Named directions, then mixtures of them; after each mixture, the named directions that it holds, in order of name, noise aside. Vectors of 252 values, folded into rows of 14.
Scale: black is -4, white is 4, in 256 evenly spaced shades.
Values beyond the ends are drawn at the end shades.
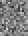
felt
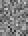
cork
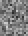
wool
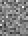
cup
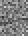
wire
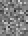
cork, felt, wool.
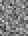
cup, wool.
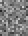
cork, cup, wool.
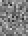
wire, wool.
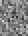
cup, wire, wool.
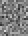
cup, felt, wire.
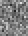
felt, wire, wool.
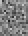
felt, wire, wool.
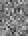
cork, felt.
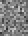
felt.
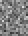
cup, wool.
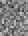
felt.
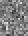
felt, wool.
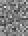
felt, wire.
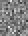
cork, felt.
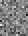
cork, cup.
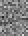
wire.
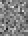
felt.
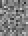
cork, felt, wool.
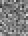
cork, cup, felt.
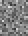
cup, wire, wool.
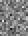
cork, cup, felt.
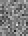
cork, wire.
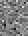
cup, felt, wire.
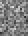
felt.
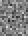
wire, wool.
